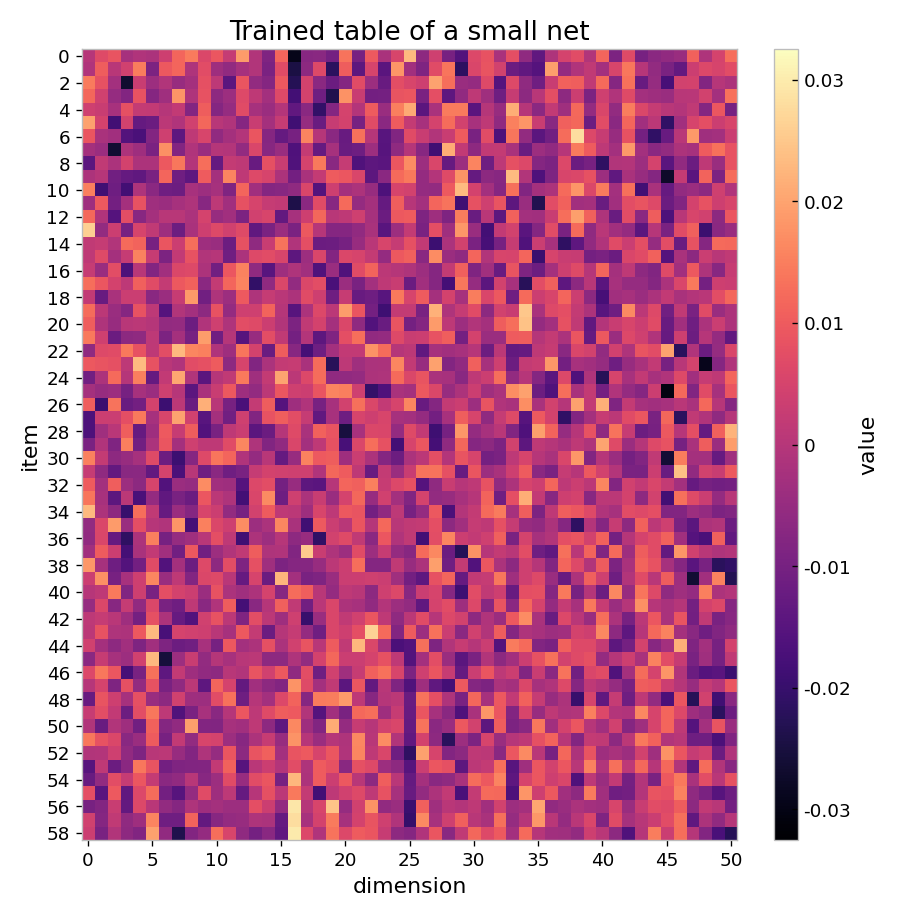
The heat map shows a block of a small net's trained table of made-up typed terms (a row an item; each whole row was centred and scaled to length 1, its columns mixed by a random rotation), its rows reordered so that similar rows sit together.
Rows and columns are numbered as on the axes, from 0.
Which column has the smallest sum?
3
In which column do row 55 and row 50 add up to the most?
16
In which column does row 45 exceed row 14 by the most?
5
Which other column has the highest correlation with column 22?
45
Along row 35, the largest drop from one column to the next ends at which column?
8
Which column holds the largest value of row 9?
33
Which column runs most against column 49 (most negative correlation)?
21
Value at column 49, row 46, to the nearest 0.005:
-0.015
